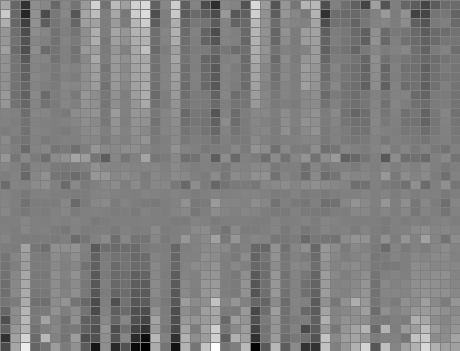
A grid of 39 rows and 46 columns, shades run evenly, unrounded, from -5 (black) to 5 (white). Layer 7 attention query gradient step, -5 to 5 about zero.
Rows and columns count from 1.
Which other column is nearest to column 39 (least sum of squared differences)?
41
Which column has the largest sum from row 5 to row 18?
15
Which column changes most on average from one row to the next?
39
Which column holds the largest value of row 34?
22
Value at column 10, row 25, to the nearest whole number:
0
